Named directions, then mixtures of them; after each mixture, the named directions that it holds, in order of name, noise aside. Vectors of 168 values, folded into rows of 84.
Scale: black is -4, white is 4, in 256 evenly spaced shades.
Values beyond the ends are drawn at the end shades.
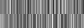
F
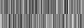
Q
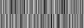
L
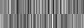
F.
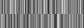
F, L.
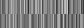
F, L, Q.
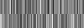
F, Q.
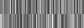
F, Q.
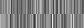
F, L.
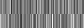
F, L, Q.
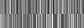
F, Q.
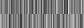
L, Q.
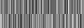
Q.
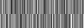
F, L.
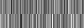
F, L, Q.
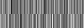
F, L, Q.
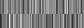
Q.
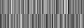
L, Q.
